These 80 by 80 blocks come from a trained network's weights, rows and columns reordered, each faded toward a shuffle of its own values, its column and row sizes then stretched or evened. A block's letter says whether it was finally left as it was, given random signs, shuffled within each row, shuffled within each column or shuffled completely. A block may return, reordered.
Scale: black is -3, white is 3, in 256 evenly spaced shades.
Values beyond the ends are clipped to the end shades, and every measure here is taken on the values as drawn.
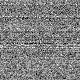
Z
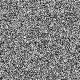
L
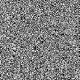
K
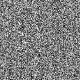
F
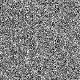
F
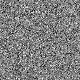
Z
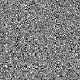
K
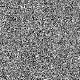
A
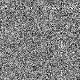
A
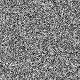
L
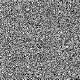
A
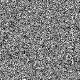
F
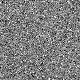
L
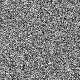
L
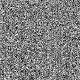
F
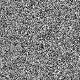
F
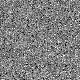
L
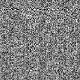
K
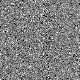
F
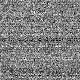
K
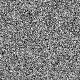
L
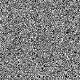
A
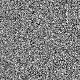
F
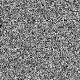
Z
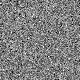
L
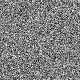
L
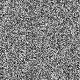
F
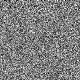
Z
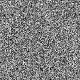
F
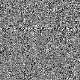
A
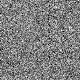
F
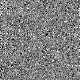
A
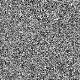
A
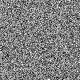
L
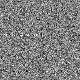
Z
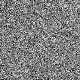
Z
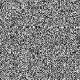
K
